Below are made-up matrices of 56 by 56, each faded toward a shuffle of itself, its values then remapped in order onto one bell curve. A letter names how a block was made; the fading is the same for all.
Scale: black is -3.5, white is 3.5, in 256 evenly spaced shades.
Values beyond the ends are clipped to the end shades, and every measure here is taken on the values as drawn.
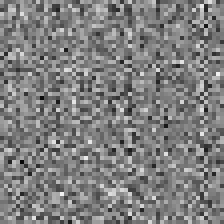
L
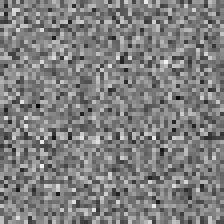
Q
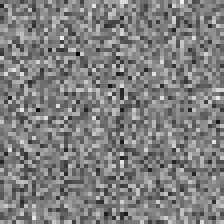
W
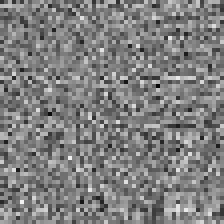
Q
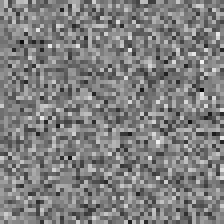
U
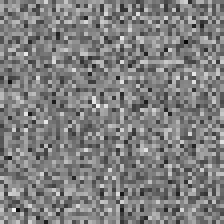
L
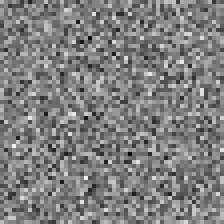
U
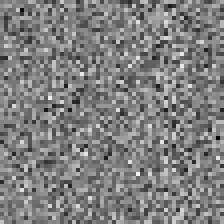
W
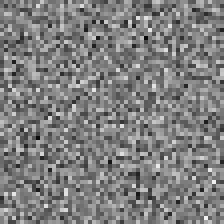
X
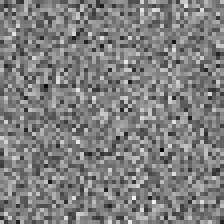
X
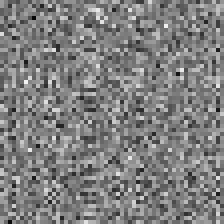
L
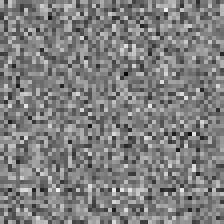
Q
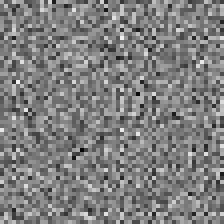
L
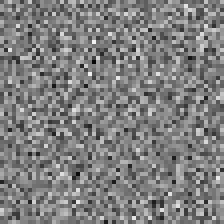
Q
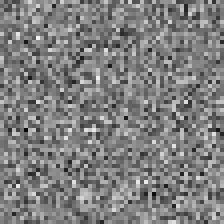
Q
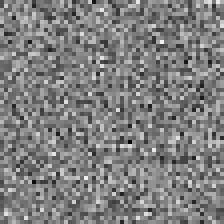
U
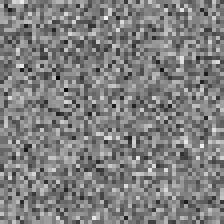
U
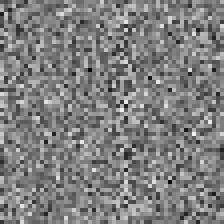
W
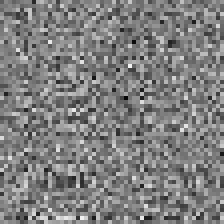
L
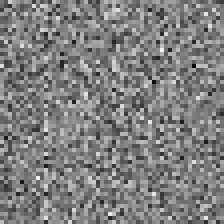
W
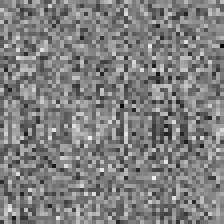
L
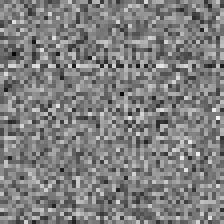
Q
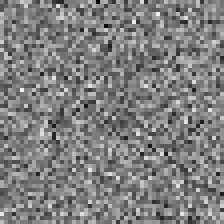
U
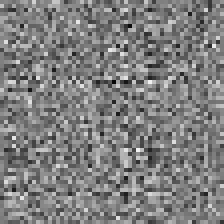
L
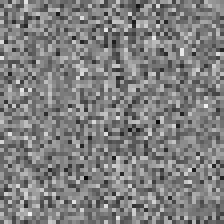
W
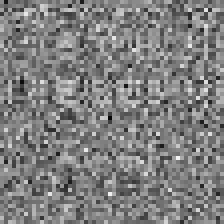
L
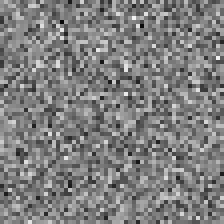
X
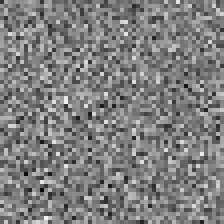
W
